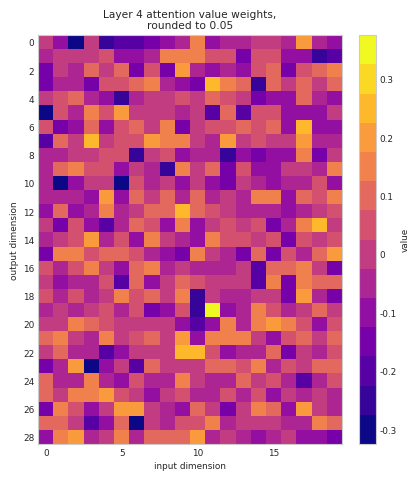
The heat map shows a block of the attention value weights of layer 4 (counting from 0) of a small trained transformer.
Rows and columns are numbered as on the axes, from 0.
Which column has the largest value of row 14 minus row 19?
7
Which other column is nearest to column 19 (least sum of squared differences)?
18
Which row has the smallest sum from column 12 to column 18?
8
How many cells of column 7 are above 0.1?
4
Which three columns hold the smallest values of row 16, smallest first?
14, 19, 5
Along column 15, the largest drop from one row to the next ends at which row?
21
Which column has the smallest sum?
16
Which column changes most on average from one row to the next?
9
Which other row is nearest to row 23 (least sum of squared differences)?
27
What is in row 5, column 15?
0.05
